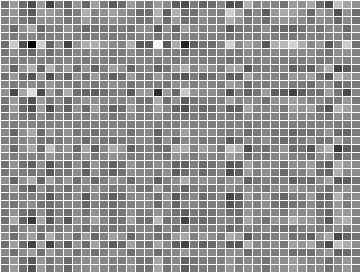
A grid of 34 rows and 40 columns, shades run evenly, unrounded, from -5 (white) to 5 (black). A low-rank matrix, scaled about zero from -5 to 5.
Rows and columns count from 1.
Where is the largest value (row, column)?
6, 4
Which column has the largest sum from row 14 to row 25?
26
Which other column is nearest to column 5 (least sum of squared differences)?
2
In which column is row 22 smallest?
38
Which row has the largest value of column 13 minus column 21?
12
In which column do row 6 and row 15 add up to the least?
18
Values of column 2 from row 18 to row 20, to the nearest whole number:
0 1 0
